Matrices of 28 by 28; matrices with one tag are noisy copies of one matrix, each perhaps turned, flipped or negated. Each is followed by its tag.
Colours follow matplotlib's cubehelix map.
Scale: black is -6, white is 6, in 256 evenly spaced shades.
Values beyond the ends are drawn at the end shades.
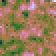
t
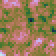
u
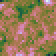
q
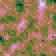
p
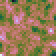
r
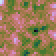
u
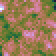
q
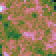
q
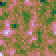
t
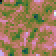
r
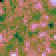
r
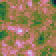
u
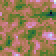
p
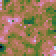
q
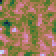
t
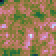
u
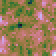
u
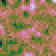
t
